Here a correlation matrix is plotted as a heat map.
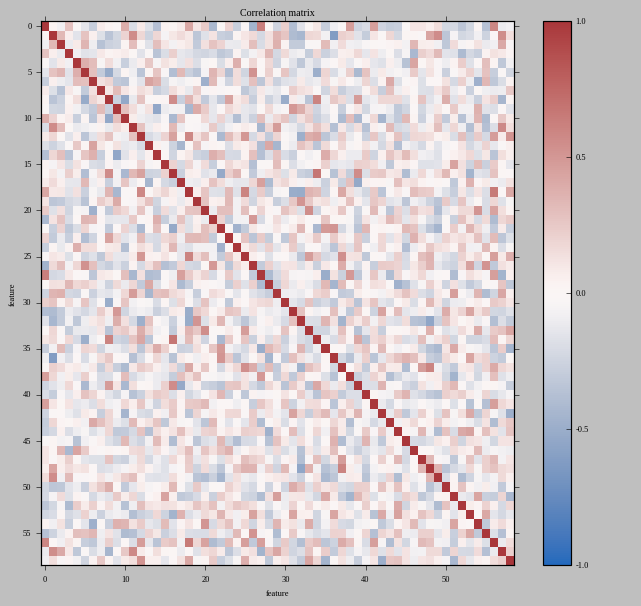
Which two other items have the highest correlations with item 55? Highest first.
26, 53
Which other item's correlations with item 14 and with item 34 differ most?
16
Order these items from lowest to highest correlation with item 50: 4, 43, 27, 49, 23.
49, 4, 27, 43, 23
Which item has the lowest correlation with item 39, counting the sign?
17
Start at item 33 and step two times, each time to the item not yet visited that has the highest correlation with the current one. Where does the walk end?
54
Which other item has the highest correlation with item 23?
8
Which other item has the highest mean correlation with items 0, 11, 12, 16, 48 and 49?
1
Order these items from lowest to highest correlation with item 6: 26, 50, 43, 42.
42, 50, 26, 43
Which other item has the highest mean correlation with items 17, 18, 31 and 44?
53
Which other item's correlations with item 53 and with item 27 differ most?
0
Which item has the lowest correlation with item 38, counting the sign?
51
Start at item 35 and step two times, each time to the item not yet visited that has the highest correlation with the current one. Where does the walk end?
36
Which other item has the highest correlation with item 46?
4
